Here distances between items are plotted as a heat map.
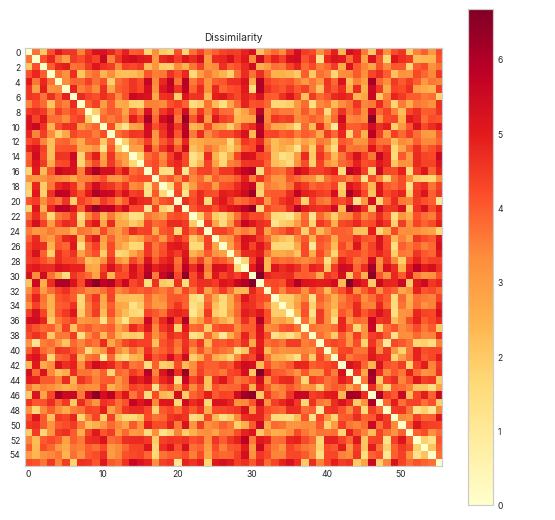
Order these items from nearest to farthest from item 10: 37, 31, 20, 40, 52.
40, 37, 20, 52, 31
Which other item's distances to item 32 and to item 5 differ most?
30
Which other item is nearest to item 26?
38
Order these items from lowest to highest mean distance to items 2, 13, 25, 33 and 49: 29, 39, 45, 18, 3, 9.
3, 18, 45, 39, 9, 29
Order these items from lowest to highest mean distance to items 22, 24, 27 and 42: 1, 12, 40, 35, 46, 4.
12, 35, 40, 46, 4, 1
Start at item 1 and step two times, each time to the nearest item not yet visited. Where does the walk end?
48
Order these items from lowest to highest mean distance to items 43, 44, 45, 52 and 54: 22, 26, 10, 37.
37, 22, 26, 10
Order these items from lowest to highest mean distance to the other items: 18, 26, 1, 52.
26, 18, 52, 1
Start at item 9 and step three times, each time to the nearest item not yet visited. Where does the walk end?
28
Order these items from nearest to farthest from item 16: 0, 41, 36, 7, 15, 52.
0, 7, 15, 52, 41, 36
